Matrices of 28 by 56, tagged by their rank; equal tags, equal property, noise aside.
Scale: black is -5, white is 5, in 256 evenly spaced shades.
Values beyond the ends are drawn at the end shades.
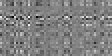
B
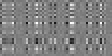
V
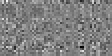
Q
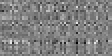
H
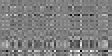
B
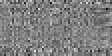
Q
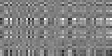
V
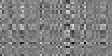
B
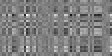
V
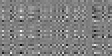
B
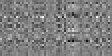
H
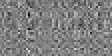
Q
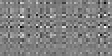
B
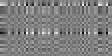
V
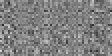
Q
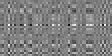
V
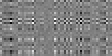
V
